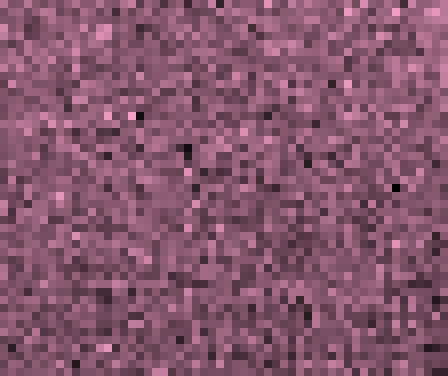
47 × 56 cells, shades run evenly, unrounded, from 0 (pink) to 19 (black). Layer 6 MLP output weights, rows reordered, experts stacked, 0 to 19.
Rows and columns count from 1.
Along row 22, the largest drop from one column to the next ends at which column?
24
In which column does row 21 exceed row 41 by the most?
52
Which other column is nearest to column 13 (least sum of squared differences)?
14
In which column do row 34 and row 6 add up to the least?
48
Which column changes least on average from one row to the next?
40
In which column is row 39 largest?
32
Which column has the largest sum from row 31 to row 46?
55
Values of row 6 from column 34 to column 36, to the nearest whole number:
4 6 5
